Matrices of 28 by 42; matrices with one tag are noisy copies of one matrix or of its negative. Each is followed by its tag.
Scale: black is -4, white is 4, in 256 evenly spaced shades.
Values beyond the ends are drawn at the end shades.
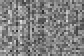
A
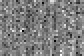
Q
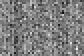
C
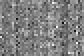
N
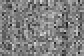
N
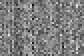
C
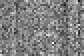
N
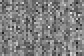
Q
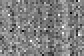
N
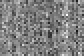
N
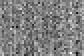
Q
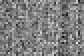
N
